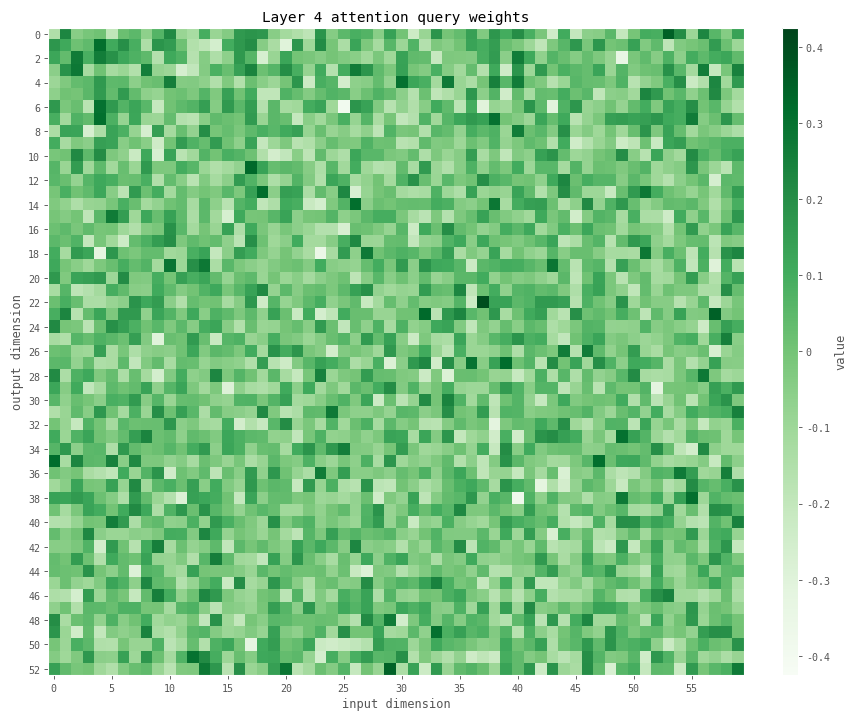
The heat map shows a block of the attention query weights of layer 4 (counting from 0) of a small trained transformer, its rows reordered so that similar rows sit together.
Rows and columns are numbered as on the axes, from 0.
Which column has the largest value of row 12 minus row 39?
44
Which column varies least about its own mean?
41
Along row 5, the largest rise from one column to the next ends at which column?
51
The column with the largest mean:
58
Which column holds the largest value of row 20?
6
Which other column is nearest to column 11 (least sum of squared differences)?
24
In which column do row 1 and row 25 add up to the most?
4
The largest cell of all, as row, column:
22, 37
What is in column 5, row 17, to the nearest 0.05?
-0.1
